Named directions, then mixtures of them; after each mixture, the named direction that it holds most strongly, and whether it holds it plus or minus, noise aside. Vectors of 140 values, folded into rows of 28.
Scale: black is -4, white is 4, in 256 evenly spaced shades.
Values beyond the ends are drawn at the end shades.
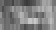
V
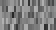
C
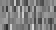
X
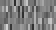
X, minus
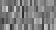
C, minus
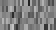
C, plus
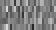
X, minus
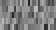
C, plus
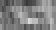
V, plus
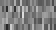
X, plus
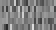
X, plus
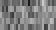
C, plus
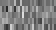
X, plus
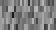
C, plus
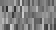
C, plus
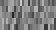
C, plus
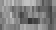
V, minus
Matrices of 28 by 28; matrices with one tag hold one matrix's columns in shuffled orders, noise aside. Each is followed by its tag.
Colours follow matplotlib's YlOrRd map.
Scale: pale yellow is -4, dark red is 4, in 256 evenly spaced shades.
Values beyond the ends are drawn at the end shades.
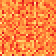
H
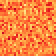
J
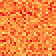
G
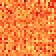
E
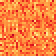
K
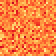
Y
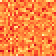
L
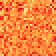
J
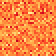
G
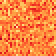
J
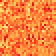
J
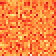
H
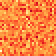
J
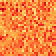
J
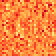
K
